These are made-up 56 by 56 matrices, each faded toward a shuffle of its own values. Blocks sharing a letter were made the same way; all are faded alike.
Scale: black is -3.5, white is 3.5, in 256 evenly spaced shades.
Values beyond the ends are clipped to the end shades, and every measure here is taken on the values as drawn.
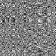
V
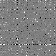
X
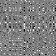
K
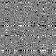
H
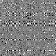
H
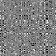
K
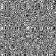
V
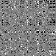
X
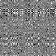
H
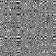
H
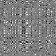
K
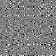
X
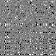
X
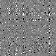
X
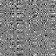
K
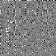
X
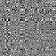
H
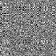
V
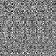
V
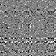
H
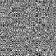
V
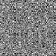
V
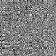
V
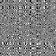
K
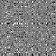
K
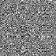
V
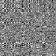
V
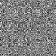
V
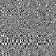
H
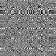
H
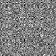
V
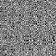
V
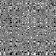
H
